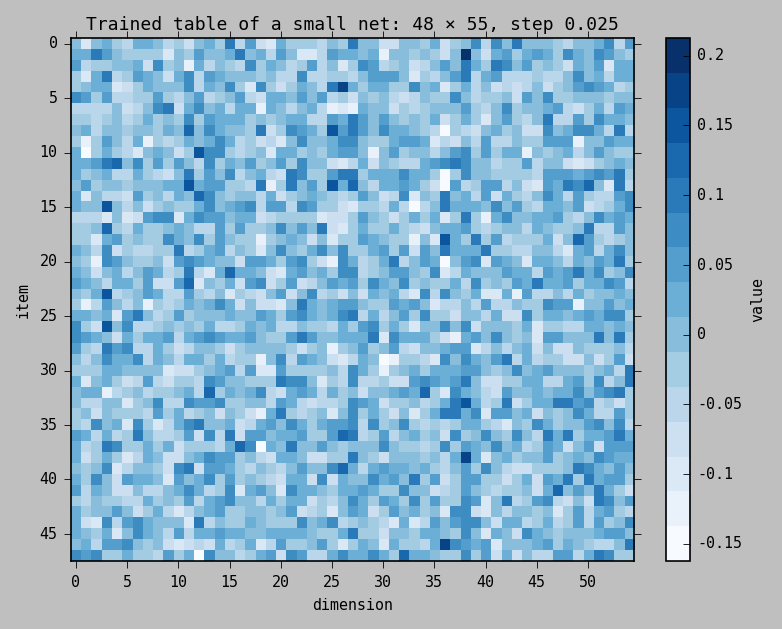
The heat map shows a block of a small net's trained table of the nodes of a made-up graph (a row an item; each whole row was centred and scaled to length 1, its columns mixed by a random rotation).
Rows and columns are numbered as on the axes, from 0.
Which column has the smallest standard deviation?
0
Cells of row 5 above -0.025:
28
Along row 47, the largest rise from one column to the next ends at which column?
13
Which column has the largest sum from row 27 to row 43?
38
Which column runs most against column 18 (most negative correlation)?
36
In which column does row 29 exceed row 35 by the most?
42
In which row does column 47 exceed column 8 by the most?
41
